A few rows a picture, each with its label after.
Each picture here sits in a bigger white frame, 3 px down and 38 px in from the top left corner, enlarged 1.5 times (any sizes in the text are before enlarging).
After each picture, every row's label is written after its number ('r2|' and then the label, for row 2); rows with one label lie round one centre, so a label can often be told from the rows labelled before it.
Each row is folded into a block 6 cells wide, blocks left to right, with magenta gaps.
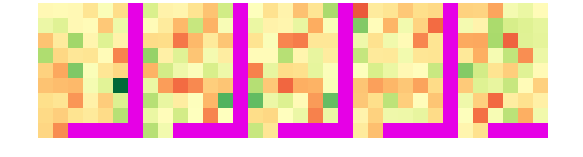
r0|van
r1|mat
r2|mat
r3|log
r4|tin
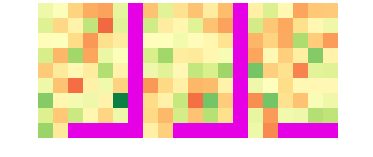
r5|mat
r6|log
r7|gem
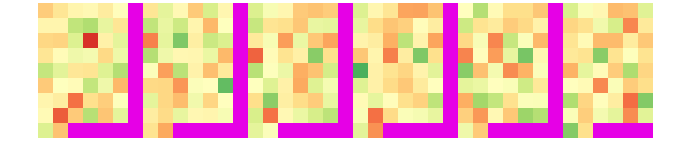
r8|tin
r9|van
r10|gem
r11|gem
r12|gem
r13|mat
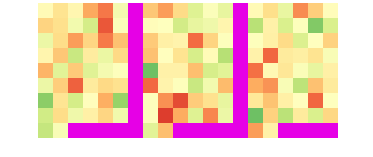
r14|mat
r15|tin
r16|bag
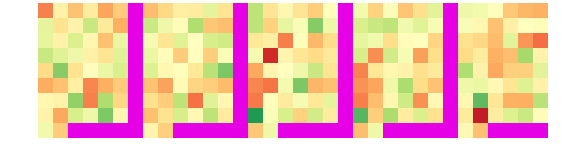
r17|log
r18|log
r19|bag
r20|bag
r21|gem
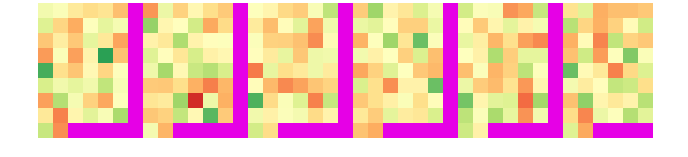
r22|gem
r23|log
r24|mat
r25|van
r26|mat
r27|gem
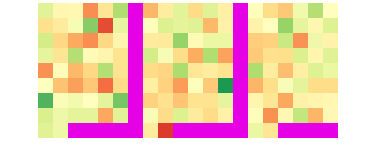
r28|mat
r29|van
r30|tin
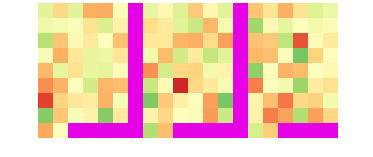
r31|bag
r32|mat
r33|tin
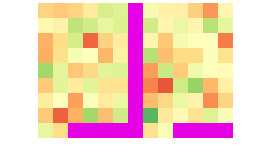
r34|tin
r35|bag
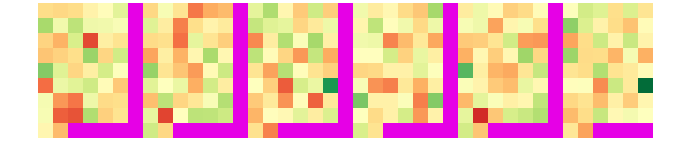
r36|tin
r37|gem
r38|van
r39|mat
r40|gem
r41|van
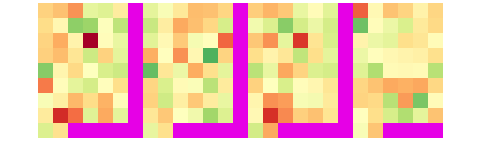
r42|tin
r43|gem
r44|tin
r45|log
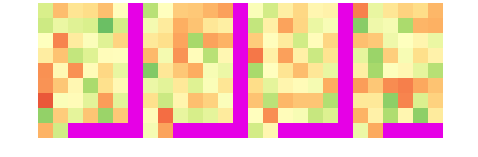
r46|bag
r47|gem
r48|gem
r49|log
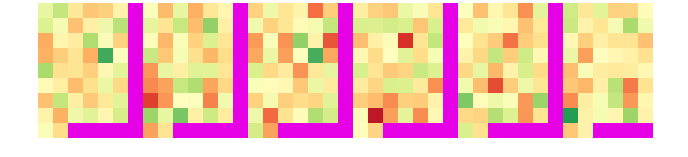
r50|gem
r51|bag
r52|gem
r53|tin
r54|mat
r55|bag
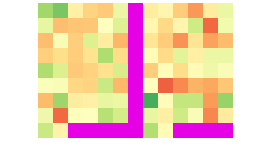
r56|gem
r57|mat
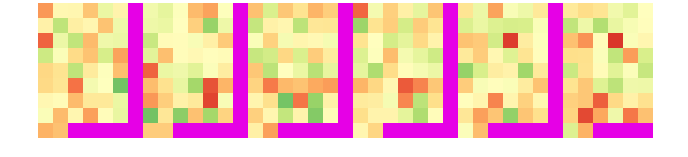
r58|van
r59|bag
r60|log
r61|log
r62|tin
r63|tin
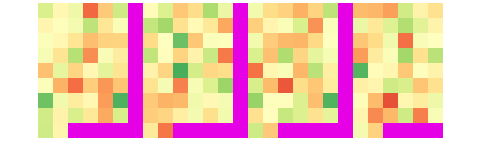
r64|mat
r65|van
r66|mat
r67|tin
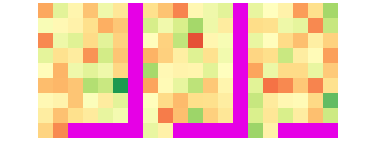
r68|van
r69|tin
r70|mat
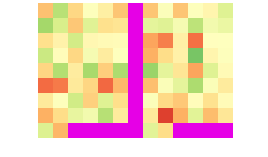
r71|log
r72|tin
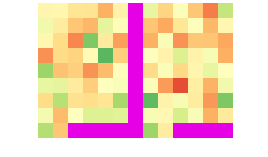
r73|gem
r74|mat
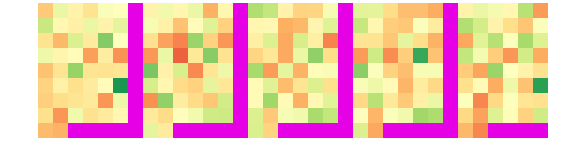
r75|van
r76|gem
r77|gem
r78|gem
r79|van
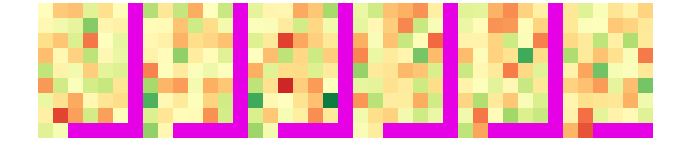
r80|tin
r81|mat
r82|mat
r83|gem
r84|gem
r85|van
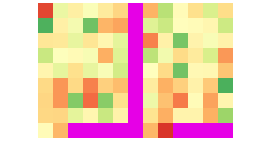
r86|log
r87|van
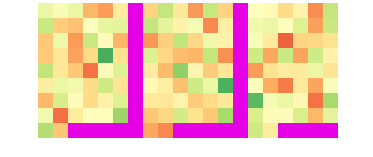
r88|gem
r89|van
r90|mat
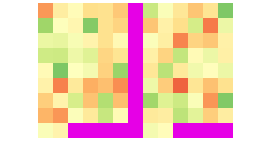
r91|log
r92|mat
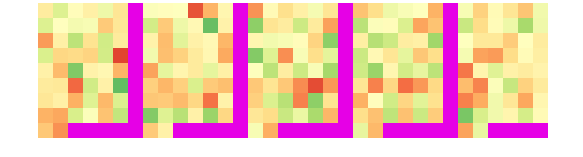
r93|van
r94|bag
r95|log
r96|log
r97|bag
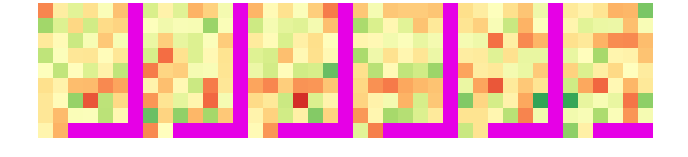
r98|log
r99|bag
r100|log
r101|log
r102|mat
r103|mat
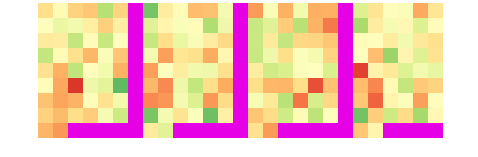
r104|van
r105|bag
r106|log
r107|bag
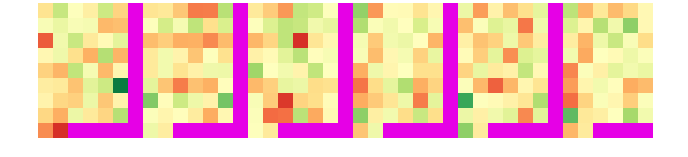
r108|van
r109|mat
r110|tin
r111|bag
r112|mat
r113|bag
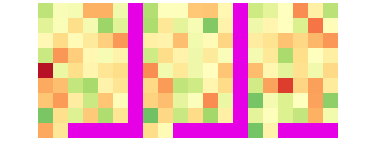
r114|bag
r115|bag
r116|mat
